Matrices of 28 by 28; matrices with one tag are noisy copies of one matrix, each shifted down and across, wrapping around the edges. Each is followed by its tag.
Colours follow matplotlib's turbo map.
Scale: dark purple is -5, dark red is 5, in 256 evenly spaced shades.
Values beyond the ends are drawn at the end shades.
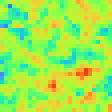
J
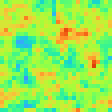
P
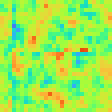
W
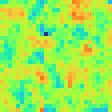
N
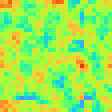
N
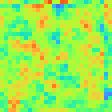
W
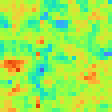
J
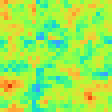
J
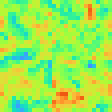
P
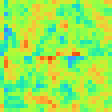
W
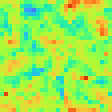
P
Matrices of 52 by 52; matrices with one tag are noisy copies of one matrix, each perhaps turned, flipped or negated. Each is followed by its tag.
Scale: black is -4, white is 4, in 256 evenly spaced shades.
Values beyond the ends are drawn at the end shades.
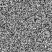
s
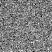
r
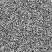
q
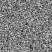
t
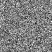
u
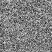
u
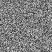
u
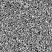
s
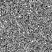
s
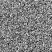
r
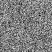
t
